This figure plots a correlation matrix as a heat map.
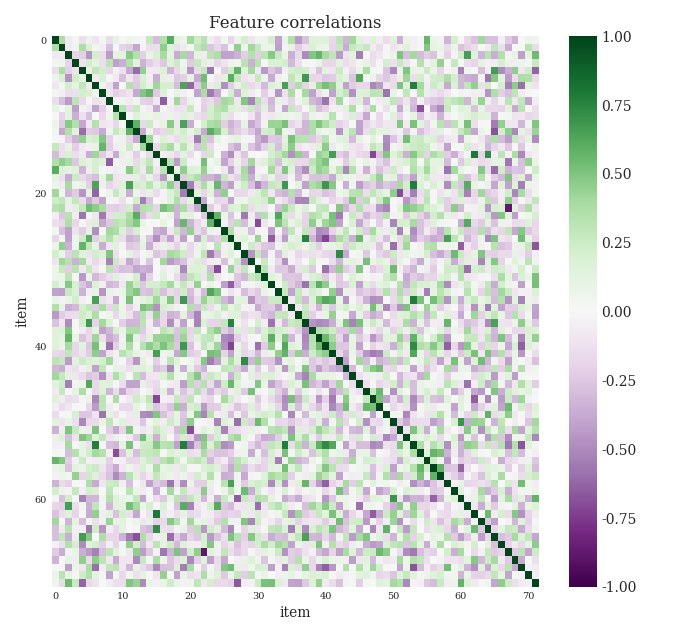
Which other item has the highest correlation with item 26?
37
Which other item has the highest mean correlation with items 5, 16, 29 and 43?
65
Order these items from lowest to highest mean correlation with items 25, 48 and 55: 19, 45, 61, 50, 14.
19, 61, 50, 45, 14
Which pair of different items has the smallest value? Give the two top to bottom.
22, 67
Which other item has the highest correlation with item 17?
0
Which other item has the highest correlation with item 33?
23
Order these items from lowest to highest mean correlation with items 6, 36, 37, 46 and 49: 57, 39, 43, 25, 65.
25, 39, 43, 57, 65
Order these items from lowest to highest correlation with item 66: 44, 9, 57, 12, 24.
9, 44, 24, 12, 57
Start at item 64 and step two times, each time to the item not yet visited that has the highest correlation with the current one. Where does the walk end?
62
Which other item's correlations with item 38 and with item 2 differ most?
27
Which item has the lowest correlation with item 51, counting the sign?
20
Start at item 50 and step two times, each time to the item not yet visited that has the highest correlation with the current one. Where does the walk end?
71
